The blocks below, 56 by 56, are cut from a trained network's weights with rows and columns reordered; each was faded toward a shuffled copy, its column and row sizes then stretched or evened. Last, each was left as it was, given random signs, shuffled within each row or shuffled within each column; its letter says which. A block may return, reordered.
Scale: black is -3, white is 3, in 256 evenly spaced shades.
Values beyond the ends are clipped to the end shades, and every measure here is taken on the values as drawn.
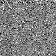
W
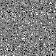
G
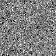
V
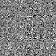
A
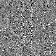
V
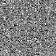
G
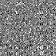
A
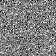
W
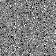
V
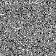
W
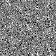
V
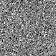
V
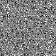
G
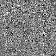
G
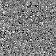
G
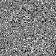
A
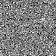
W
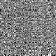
A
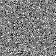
V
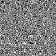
A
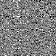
A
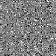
A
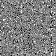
V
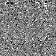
G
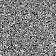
W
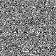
W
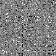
A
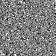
W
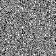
V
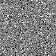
G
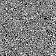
G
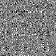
A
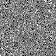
V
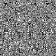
A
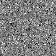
W
